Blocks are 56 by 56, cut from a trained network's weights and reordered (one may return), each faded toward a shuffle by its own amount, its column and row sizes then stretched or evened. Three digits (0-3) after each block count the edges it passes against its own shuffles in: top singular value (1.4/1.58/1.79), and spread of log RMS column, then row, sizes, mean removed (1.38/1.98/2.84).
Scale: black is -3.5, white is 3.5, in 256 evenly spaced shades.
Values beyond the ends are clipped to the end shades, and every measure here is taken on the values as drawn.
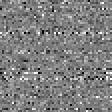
0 0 3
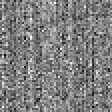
2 1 0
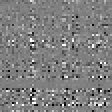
0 2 3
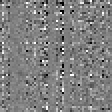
0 3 2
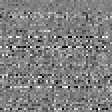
3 0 3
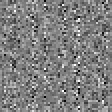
1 3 0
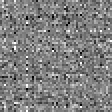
1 2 1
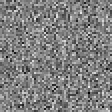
2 1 0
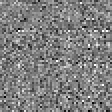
2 1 1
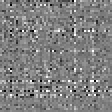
1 1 3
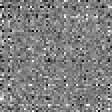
0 2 2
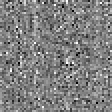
0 2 1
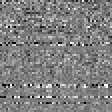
3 0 3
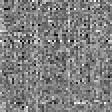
1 0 2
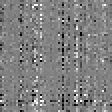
3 3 2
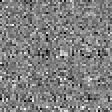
2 1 2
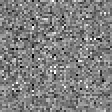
0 1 1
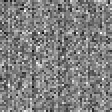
1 0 1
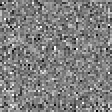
0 1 1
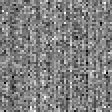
3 1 1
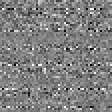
3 1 3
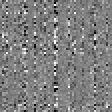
2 3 1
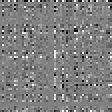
1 3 3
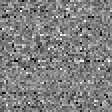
0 0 2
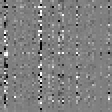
2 3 1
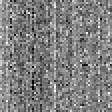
3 2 0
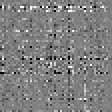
1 2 3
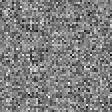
3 1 0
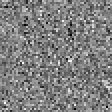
0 1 0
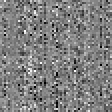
0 3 0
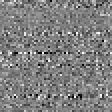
1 0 3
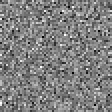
0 1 0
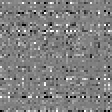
2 2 3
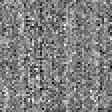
1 1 0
